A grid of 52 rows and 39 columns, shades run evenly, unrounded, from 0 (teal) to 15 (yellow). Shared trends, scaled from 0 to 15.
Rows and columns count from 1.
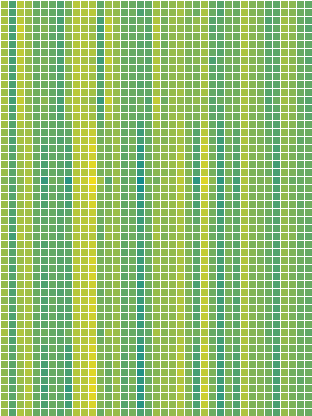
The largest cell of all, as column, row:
12, 23
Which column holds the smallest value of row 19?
18
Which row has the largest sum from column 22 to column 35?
13
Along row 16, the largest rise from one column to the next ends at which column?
3
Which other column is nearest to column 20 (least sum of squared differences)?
1
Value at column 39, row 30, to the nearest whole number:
5
